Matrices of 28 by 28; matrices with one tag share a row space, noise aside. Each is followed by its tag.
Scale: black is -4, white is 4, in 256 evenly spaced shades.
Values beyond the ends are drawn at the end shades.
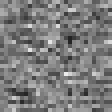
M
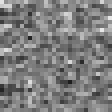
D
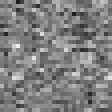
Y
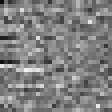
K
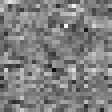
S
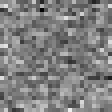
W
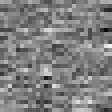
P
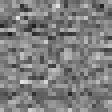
M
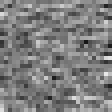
P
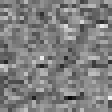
W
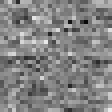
M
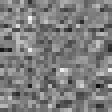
D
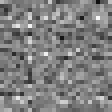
D
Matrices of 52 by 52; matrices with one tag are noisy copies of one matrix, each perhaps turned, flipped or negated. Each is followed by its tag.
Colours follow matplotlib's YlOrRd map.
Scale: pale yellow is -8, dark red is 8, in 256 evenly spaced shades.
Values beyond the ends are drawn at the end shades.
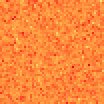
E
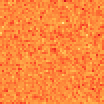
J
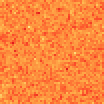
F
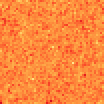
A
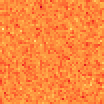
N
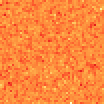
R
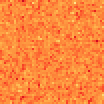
N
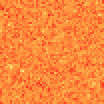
R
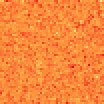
E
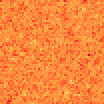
R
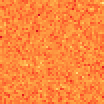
E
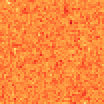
R
